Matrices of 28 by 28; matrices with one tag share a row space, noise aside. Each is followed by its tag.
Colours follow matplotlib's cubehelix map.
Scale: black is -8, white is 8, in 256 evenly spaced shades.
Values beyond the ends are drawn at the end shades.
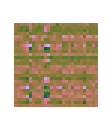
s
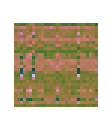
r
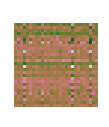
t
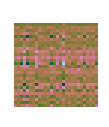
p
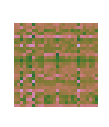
r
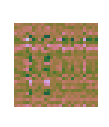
s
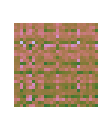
r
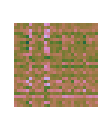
s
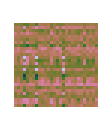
p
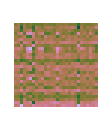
r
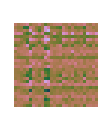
s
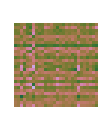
r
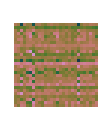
r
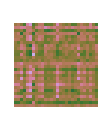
r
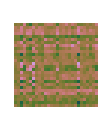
r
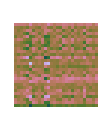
s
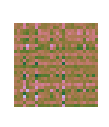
p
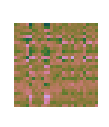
s
